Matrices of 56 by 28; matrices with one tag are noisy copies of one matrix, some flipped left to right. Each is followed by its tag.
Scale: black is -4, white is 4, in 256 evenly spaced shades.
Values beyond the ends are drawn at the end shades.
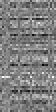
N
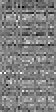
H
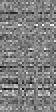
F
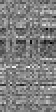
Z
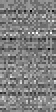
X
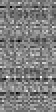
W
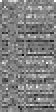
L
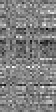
Z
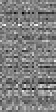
F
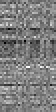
Z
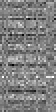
N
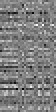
F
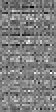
H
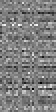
F
